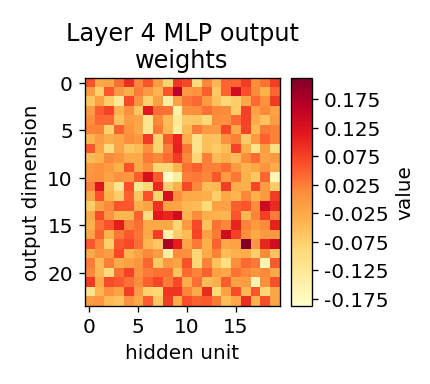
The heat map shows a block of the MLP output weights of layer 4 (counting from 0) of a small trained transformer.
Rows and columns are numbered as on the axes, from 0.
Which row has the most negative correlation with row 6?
5
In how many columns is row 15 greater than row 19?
12
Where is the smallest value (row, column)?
10, 8
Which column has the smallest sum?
13
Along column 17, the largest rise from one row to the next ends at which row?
22
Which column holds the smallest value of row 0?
11
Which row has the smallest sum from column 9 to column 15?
4
